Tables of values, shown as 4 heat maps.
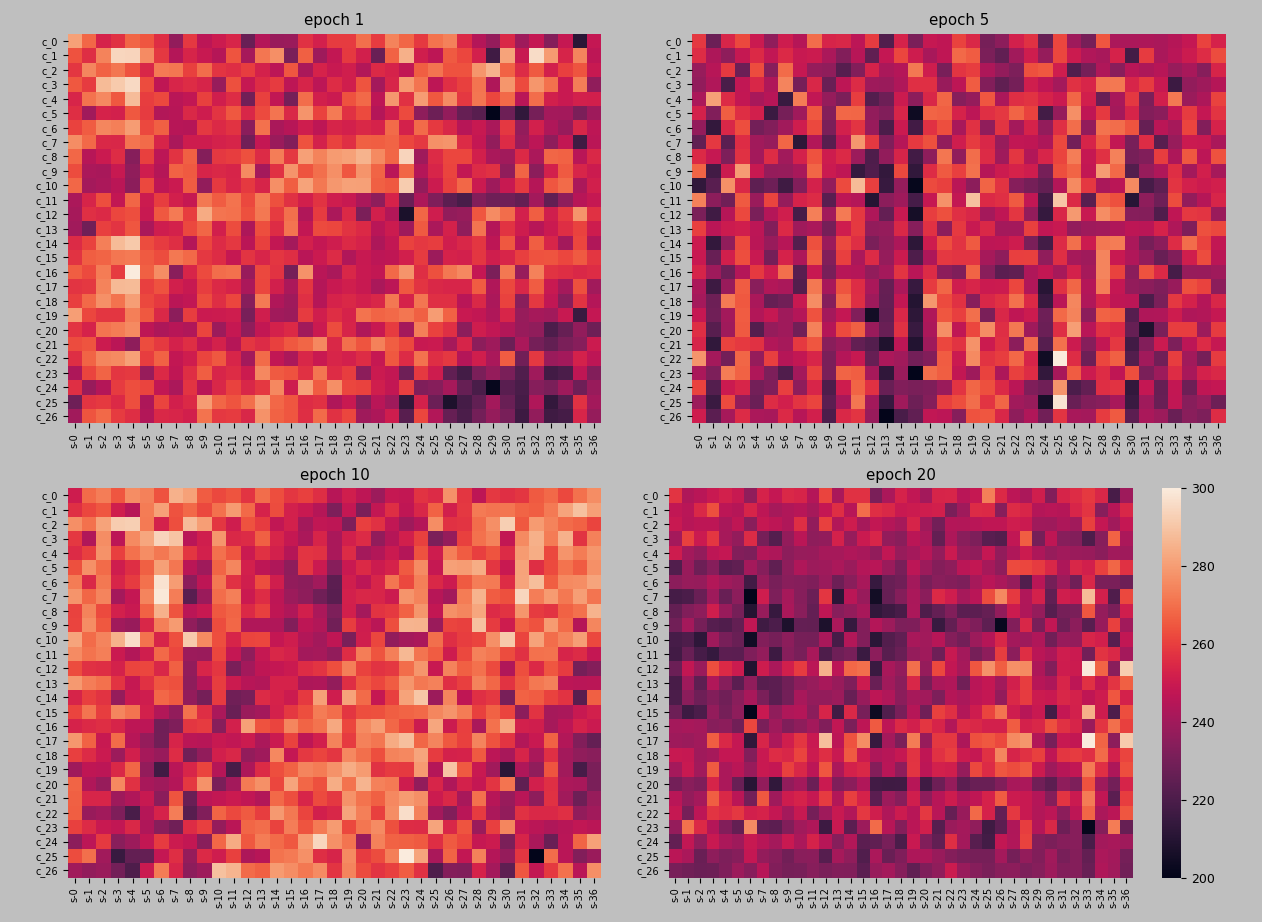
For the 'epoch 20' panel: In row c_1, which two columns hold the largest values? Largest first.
s-15, s-3
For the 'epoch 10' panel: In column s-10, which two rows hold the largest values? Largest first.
c_26, c_3
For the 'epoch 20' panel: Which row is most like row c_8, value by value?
c_20
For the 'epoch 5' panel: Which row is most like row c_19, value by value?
c_9
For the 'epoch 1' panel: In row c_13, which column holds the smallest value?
s-1
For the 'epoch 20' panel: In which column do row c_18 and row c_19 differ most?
s-3
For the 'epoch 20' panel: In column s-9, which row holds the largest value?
c_19
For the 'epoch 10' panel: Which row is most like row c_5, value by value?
c_8
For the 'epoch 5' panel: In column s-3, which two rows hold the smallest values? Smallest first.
c_2, c_25
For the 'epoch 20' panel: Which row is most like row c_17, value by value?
c_12
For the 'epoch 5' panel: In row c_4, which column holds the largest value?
s-1
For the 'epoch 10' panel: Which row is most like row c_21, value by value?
c_18
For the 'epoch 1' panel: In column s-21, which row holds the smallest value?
c_1
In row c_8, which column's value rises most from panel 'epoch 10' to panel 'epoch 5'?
s-17
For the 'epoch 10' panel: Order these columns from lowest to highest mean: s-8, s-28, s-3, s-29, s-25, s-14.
s-8, s-3, s-25, s-14, s-29, s-28
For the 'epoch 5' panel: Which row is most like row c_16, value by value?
c_3
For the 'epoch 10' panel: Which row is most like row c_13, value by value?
c_11
